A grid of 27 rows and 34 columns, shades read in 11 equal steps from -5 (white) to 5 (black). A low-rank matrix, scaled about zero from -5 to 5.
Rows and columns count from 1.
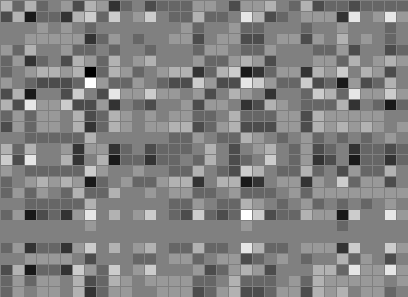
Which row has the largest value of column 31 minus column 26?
8
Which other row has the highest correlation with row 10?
5
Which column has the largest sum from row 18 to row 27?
3
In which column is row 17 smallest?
29
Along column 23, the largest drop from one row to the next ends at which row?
10
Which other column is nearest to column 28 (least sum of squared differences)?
2
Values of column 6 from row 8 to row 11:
2 2 -3 0
